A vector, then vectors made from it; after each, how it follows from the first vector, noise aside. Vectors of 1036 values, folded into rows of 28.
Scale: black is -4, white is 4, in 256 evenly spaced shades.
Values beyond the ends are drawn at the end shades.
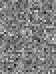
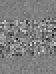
wrapped around, partly zeroed.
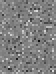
partly zeroed.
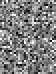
reversed, scaled up.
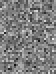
copied.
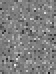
negated, partly zeroed.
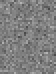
wrapped around, shrunk.
